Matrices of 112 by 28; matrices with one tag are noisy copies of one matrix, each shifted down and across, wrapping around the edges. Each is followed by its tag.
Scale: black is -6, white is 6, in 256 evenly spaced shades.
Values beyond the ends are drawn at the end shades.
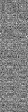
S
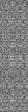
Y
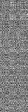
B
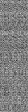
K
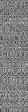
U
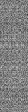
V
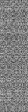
Y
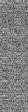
S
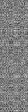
B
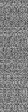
U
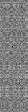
Y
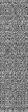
V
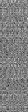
U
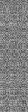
B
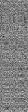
S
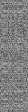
S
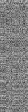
S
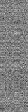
S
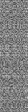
Y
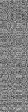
S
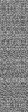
K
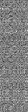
Y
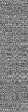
S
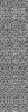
Y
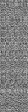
K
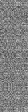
Y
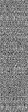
V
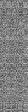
B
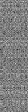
U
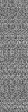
U
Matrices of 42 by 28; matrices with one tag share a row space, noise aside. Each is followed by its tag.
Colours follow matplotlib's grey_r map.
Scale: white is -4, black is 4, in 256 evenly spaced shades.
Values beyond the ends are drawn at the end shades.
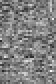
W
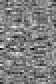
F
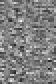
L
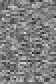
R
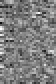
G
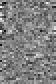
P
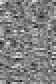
F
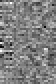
G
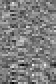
R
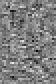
R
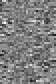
P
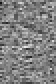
W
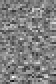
R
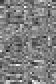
F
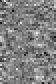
P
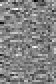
F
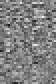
F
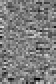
P
